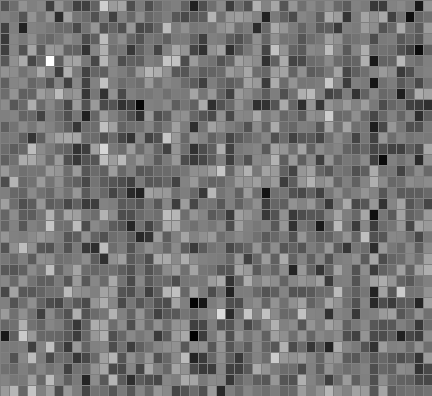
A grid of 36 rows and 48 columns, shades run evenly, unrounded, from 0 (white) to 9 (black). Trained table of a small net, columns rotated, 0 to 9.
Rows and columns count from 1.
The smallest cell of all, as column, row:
6, 6
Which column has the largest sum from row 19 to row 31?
26
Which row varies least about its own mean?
4
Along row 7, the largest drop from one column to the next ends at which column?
8
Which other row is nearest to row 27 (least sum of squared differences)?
20
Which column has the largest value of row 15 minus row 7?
43
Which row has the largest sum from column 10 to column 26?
10
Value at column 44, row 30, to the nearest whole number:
6
